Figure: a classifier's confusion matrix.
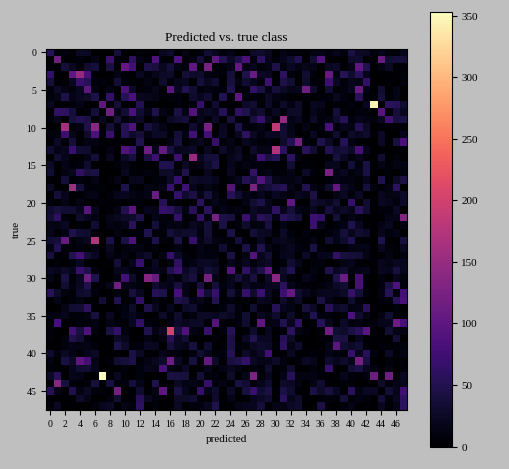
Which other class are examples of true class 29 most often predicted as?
24
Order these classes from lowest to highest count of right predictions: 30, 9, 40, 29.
9, 40, 29, 30
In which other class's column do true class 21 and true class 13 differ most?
30
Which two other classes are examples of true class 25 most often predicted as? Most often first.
6, 2
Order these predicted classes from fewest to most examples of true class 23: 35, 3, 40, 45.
3, 45, 40, 35
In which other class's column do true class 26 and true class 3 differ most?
4
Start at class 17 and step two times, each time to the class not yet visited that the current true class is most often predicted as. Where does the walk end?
12
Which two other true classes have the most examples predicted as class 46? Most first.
36, 31
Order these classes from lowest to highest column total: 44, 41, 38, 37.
44, 38, 37, 41
